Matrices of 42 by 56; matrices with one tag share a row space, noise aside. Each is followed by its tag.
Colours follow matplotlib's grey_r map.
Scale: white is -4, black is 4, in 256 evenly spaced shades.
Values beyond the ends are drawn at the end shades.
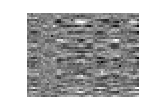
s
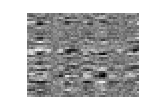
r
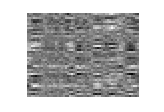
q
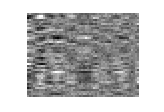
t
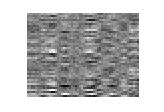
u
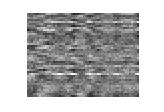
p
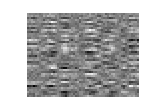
u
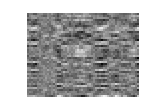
s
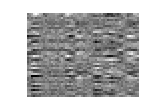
q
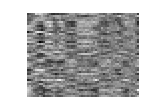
t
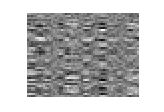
r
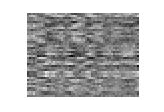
p
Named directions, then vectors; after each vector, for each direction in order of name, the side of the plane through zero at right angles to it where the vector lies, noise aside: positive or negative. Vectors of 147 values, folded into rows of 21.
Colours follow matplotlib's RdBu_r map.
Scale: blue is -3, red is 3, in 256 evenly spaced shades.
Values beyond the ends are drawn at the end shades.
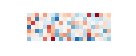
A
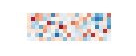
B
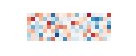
positive, positive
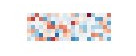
positive, positive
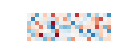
negative, negative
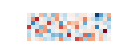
negative, positive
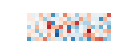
positive, positive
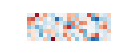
positive, positive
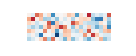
positive, positive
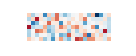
negative, positive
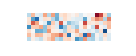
positive, negative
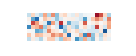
positive, negative
